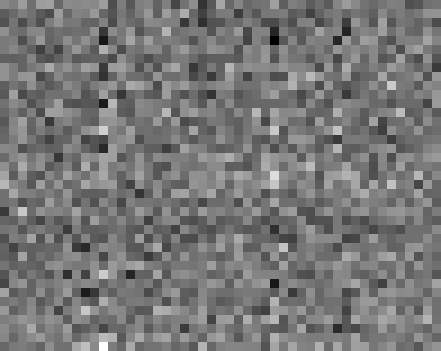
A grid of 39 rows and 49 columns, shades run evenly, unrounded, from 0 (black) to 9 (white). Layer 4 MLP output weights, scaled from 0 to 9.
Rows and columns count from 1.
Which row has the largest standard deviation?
5
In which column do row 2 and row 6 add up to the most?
21
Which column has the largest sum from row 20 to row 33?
27
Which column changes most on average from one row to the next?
12
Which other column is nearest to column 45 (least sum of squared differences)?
29
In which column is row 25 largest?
11
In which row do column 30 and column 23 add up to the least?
3
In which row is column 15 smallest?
31
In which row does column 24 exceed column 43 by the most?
32
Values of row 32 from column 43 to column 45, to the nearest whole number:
2 5 4
